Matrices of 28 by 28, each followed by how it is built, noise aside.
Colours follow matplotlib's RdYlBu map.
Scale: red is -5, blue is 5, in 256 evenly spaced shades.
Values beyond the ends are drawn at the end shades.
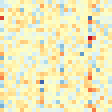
uneven columns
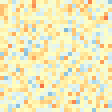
noise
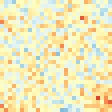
smooth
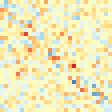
banded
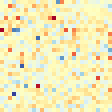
sparse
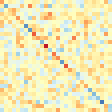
diagonal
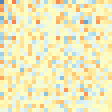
low rank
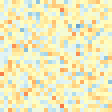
repeating rows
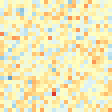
noise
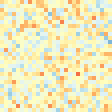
noise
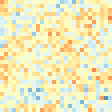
smooth
